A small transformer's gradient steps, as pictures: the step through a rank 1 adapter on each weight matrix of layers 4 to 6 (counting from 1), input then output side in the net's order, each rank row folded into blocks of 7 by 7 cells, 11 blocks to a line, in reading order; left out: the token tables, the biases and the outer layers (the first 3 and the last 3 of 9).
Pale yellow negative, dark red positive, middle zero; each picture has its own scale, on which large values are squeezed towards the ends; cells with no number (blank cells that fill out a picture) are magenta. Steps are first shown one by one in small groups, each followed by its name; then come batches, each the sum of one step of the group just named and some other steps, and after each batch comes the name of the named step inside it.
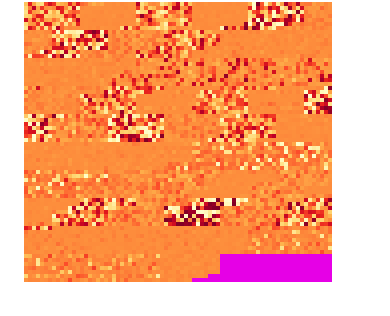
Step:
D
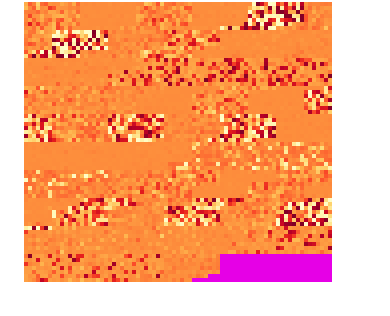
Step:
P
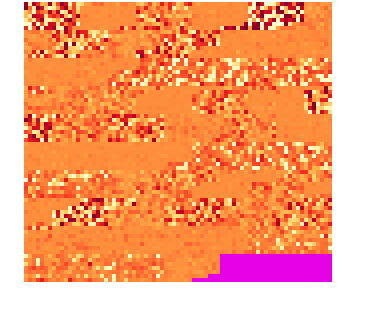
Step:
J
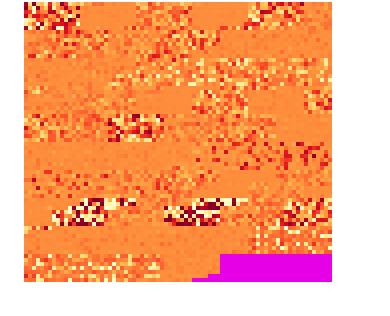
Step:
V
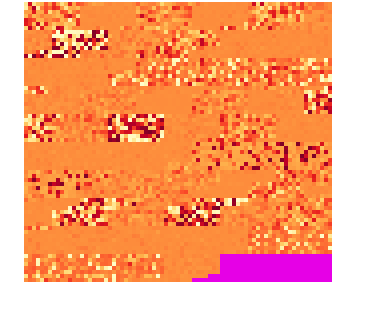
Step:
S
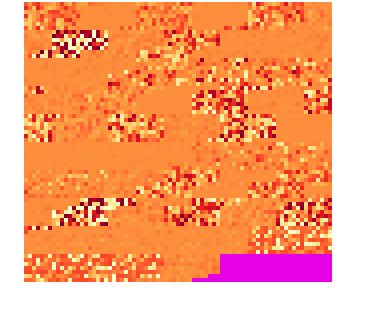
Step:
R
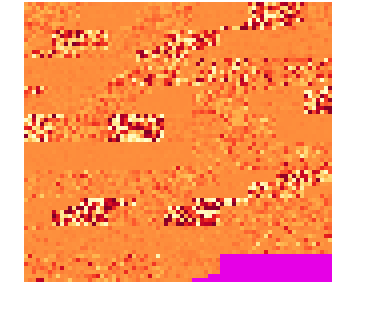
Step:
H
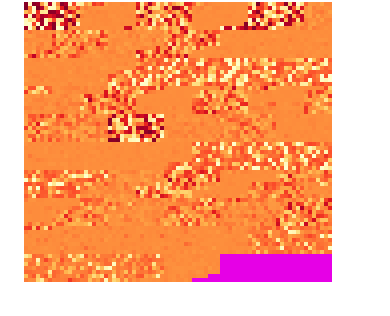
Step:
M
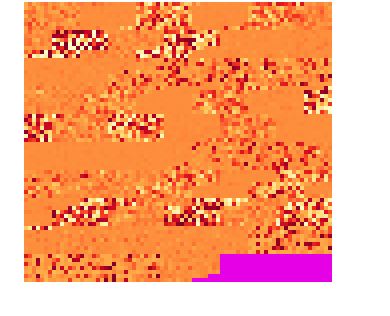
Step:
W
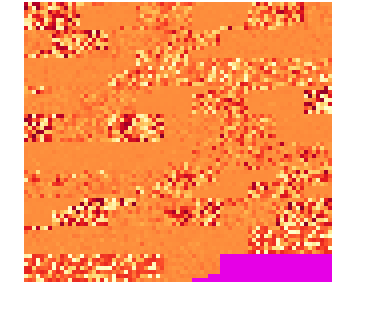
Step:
R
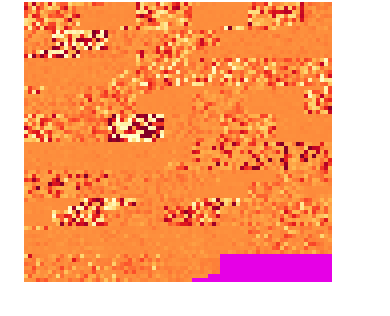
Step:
S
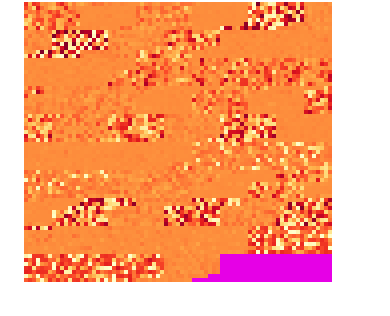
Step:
R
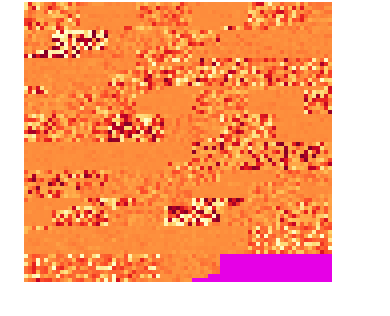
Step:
S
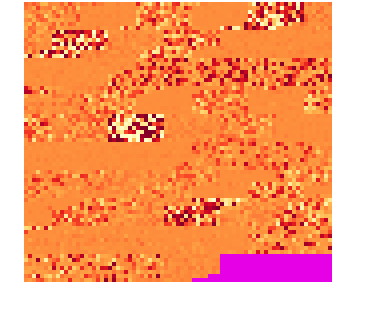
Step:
W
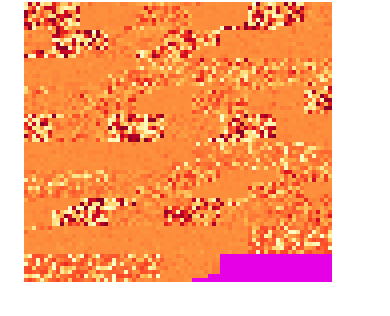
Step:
R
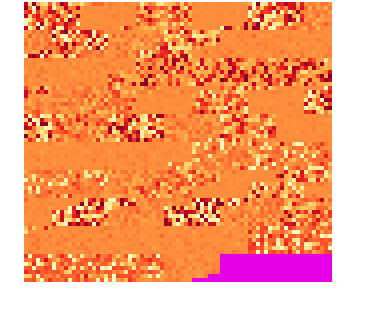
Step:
V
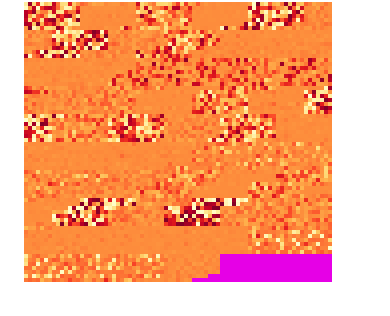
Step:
D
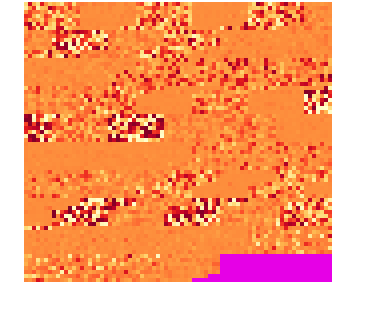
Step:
W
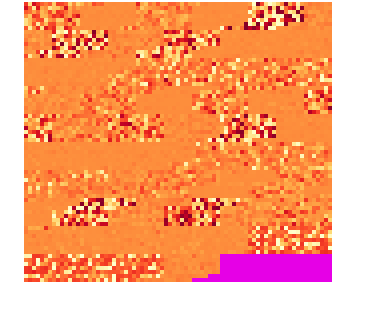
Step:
P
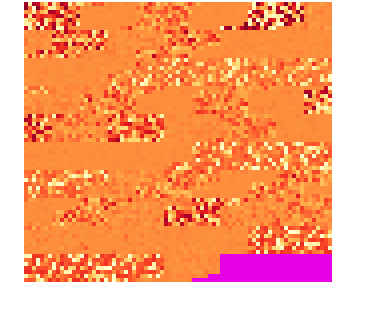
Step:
M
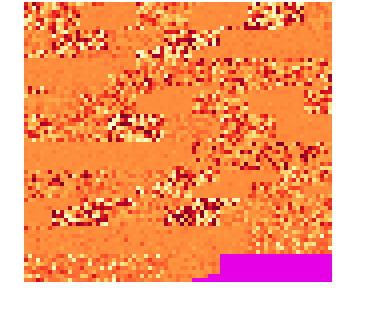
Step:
W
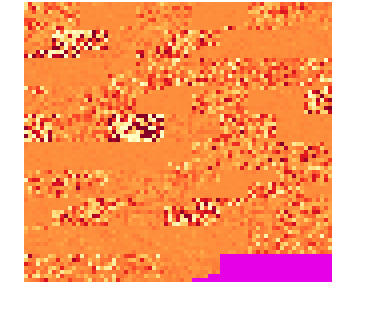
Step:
S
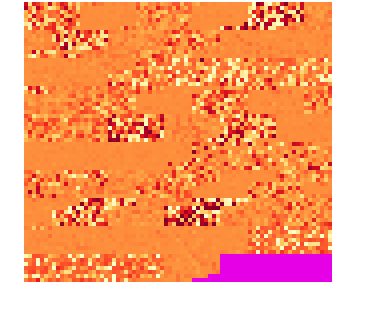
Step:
J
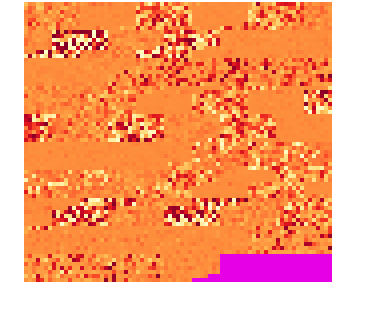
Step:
W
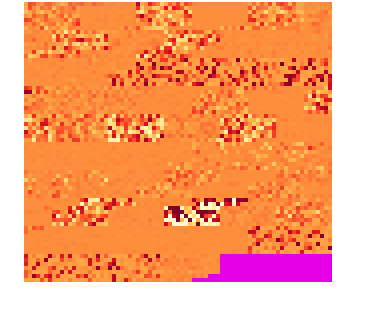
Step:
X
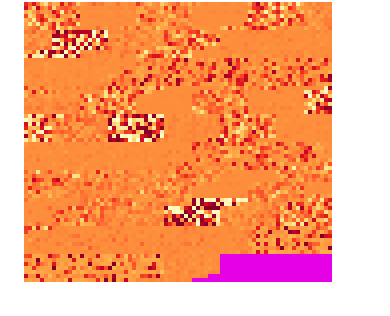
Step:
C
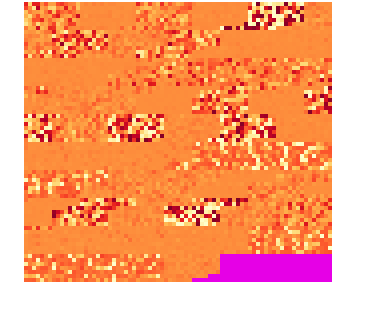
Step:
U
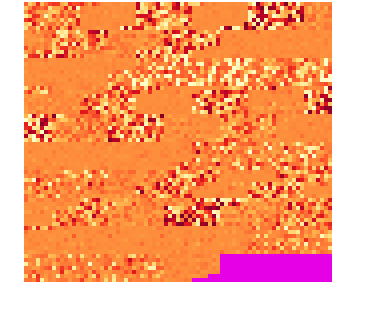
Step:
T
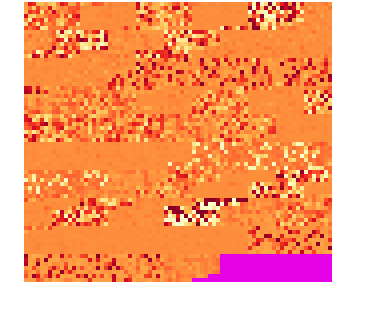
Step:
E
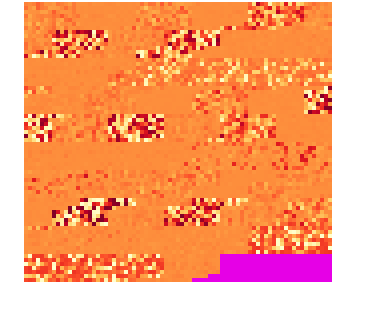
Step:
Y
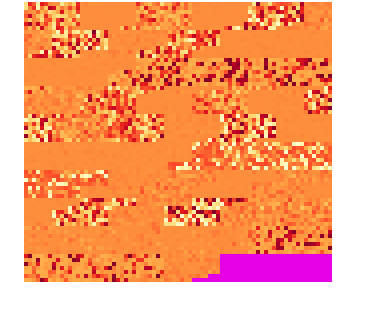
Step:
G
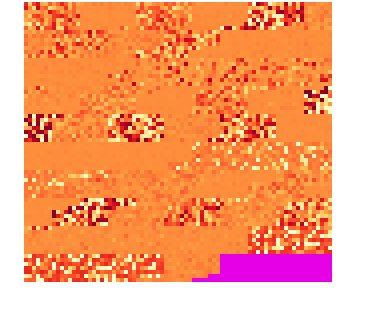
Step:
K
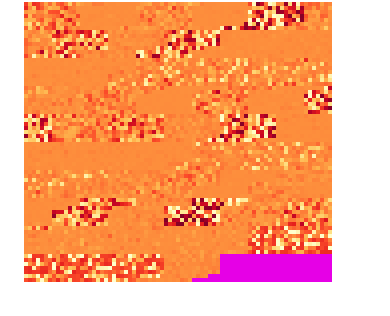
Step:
Y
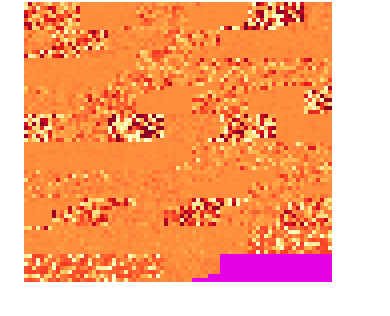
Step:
Y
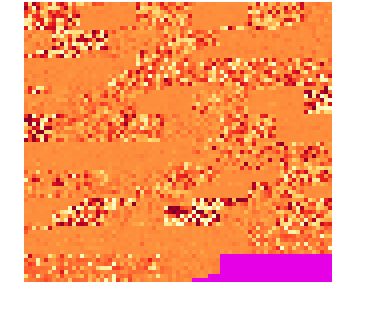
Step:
E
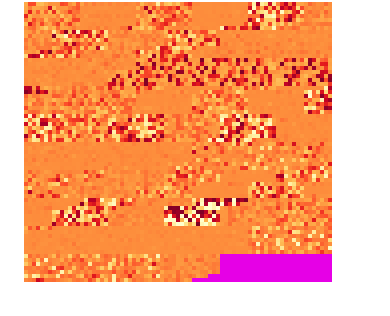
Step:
E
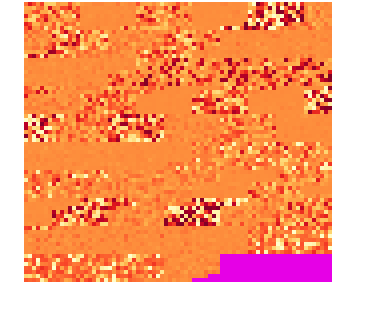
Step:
C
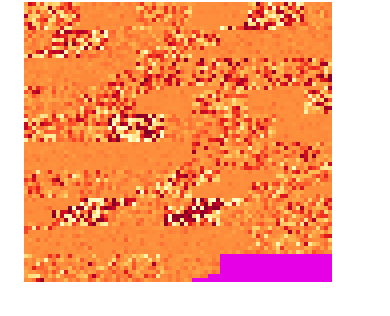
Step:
C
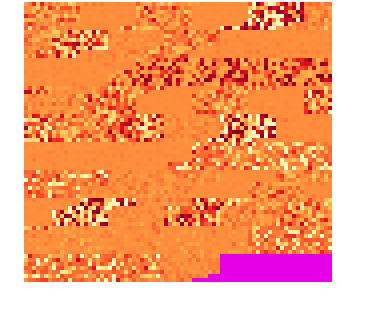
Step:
G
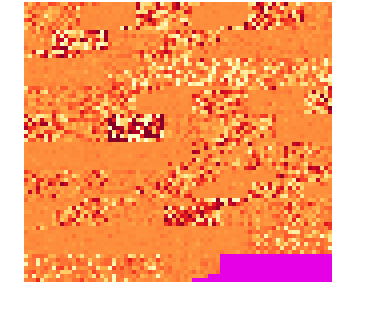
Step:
T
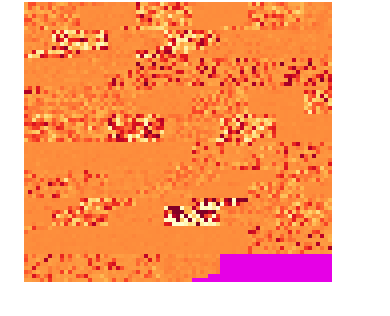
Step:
X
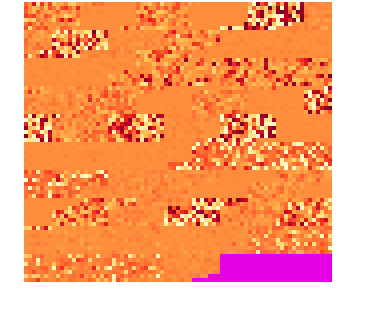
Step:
G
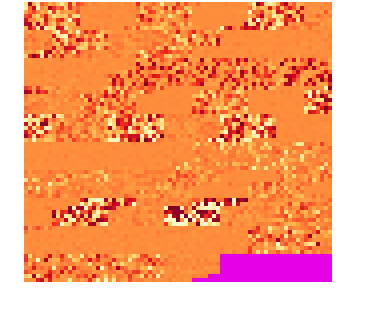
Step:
X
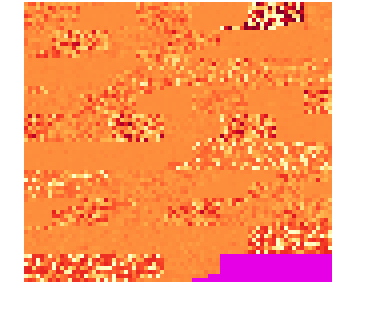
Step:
K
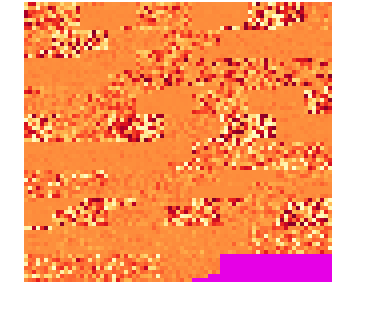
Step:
G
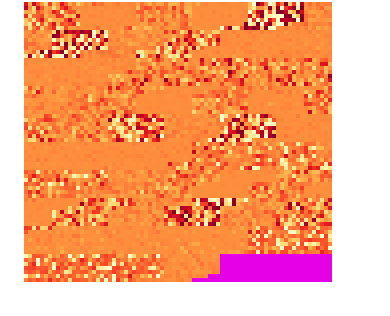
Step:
C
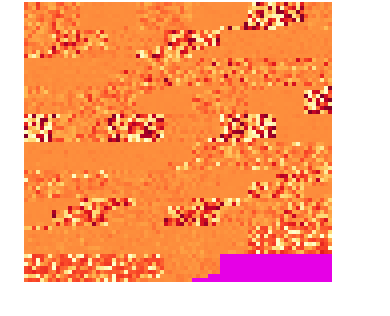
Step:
Y
